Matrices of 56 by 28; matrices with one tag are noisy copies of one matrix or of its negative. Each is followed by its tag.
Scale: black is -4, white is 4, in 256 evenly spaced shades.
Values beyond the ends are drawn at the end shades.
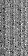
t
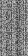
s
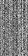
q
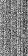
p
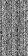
s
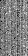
p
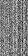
q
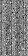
s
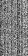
p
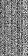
p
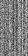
q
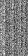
t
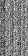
t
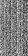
p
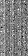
t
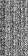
t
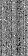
s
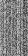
p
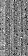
t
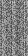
s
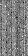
s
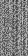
q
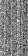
p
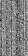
s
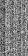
t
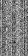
s
